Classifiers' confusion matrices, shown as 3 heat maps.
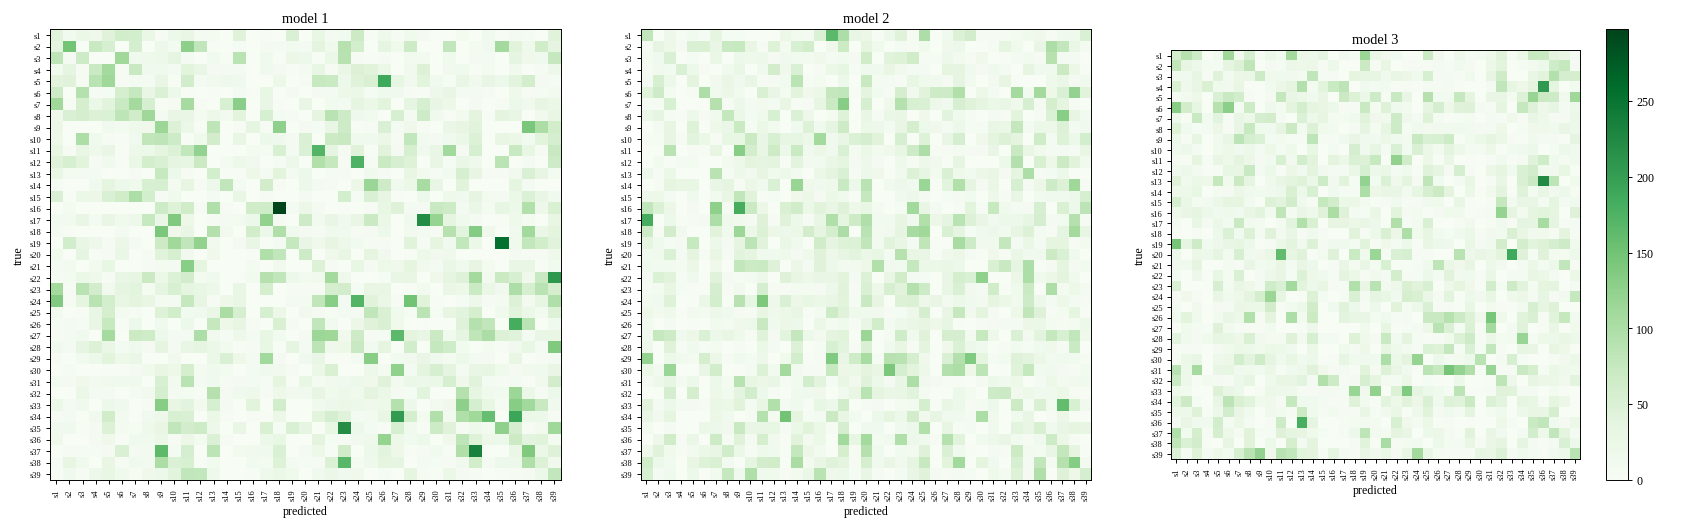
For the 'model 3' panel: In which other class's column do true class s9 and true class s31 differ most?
s28
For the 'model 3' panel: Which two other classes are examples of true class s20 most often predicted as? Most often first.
s33, s11
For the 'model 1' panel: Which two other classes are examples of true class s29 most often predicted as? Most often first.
s25, s17
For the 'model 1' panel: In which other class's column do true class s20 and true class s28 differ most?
s39
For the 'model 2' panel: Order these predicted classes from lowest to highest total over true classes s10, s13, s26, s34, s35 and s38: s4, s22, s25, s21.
s4, s22, s21, s25
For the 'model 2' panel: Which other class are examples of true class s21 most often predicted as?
s34
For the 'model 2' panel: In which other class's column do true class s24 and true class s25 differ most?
s11
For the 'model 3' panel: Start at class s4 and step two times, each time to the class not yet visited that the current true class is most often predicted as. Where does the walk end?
s13
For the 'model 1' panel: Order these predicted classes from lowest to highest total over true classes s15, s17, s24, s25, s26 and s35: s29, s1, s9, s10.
s9, s1, s10, s29
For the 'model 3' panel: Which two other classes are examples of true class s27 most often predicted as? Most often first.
s31, s26
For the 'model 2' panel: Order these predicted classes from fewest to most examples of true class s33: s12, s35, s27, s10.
s10, s27, s35, s12
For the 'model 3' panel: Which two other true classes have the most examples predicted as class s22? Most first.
s11, s17
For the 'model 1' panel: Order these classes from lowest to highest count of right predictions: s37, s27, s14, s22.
s14, s22, s37, s27
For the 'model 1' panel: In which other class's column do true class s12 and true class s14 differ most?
s24
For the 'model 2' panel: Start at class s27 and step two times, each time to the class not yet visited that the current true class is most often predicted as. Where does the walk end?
s23
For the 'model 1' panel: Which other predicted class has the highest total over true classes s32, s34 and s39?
s36
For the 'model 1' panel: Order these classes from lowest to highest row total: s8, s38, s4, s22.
s4, s38, s8, s22
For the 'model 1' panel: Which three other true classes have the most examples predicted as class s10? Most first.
s17, s19, s35
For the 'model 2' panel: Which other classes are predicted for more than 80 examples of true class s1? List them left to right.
s17, s18, s25
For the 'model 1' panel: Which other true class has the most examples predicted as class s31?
s11
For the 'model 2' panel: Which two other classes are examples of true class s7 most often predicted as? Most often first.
s18, s23
